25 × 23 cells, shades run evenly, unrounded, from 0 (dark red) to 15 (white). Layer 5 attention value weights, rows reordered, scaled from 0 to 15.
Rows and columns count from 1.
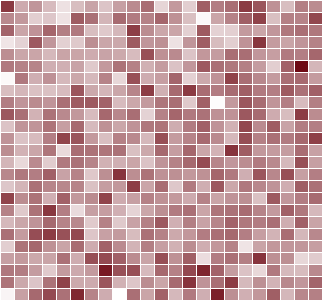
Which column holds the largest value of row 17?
19
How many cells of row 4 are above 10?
7
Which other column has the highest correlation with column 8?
2
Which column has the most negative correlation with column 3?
13
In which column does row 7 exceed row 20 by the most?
1
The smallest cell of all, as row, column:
6, 22
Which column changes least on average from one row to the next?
18
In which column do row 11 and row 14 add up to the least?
15
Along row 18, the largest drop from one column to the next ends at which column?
3
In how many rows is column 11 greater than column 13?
10
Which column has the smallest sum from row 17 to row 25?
8
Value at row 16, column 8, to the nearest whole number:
9
